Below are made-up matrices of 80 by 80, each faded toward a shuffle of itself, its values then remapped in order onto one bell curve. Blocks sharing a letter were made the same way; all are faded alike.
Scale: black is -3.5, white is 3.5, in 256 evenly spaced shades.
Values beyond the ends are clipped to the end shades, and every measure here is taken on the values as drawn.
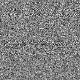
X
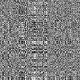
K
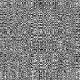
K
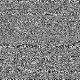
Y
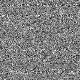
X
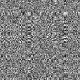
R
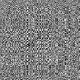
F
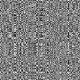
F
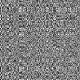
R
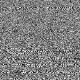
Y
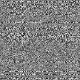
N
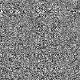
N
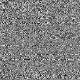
N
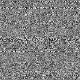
N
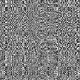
F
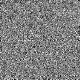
X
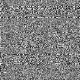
N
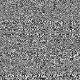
N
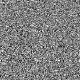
X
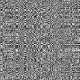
K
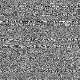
Y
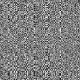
K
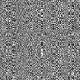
F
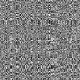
F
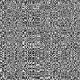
F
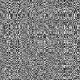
F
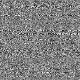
Y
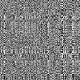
K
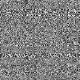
N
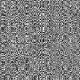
F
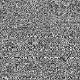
N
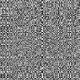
K
